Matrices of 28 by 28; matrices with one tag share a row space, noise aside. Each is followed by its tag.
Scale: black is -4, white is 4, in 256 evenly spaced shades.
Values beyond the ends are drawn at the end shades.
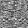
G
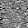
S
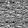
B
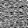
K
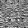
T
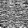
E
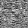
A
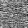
E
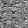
A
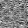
K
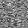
G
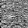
A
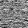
E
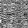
A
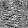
G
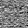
K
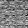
B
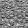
B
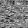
B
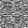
A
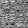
B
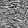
G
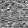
B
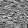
G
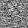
G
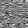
B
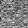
A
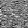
A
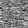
T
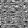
A
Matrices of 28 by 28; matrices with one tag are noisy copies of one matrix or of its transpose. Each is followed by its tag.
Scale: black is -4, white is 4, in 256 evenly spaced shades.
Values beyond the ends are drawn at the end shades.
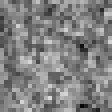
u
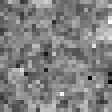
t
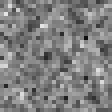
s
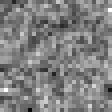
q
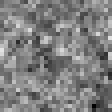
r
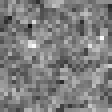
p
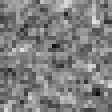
s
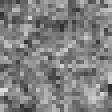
q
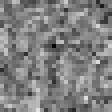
t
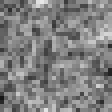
t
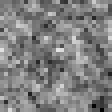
r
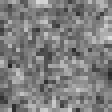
t
